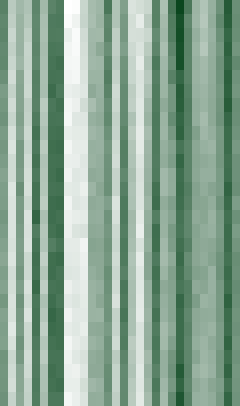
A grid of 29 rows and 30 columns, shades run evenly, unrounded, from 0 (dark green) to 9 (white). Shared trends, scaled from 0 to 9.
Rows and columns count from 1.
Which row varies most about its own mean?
1
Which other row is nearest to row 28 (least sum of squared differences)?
10
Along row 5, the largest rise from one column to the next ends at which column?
9
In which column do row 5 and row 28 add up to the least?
23
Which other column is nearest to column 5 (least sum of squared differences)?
20
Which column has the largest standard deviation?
22
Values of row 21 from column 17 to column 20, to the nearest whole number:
6 8 5 2
